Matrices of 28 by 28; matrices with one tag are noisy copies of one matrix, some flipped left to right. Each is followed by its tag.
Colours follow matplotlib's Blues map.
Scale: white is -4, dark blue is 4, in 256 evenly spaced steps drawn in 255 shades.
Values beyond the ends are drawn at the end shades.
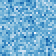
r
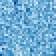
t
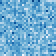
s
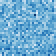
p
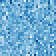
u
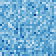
p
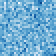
t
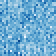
u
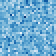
r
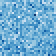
p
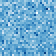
p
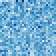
s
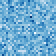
r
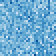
u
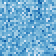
t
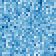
t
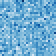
s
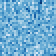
t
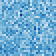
p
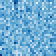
t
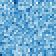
t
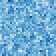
r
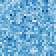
r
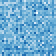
p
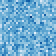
r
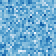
r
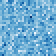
r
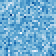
r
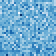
p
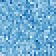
u
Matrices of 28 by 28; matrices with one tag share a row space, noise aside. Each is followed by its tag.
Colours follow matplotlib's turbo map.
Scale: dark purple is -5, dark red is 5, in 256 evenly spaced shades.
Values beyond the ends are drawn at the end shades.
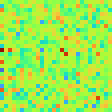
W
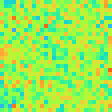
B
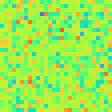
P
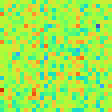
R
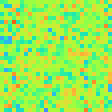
B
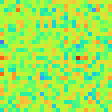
W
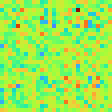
W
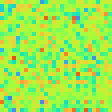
W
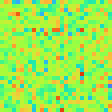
P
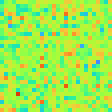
W
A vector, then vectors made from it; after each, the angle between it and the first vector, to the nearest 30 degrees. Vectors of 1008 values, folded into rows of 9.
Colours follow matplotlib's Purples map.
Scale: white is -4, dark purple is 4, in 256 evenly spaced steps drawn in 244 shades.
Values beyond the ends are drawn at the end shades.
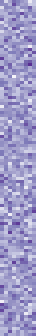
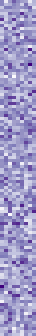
30 degrees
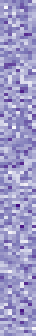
90 degrees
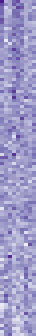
90 degrees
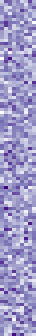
120 degrees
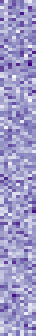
30 degrees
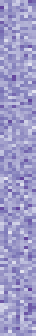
150 degrees
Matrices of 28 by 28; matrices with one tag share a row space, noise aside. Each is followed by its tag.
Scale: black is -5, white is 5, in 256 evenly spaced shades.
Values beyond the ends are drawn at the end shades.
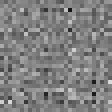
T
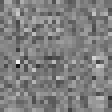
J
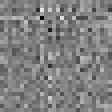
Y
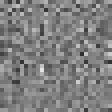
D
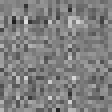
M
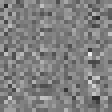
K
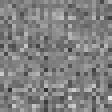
T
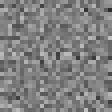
D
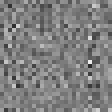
K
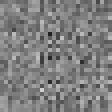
Y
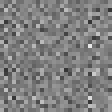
K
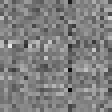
T
